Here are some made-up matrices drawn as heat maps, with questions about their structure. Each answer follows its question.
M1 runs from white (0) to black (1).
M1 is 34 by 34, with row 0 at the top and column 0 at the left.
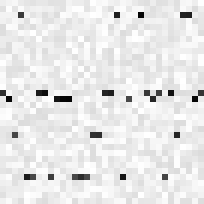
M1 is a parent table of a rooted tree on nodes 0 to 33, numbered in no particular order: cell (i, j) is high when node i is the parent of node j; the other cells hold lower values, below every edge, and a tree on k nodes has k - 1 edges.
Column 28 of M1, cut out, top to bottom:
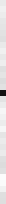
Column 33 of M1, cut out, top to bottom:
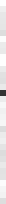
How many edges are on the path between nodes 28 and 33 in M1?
2
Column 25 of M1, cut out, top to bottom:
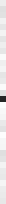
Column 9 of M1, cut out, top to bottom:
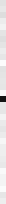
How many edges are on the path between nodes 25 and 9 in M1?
2
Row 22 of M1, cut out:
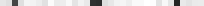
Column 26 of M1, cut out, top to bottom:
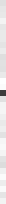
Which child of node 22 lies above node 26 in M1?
15
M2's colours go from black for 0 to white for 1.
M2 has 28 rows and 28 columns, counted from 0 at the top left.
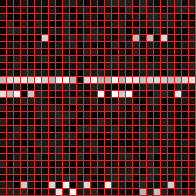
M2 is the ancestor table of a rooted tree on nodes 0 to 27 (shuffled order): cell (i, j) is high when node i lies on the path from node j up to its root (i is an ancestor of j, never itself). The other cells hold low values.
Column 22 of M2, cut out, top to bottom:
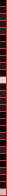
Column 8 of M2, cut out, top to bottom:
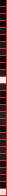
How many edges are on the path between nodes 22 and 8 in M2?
2
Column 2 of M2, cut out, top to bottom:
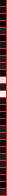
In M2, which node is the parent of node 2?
13
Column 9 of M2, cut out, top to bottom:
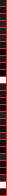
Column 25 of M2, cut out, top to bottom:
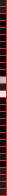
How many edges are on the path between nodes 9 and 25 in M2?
4
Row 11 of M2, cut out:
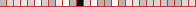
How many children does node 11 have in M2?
4
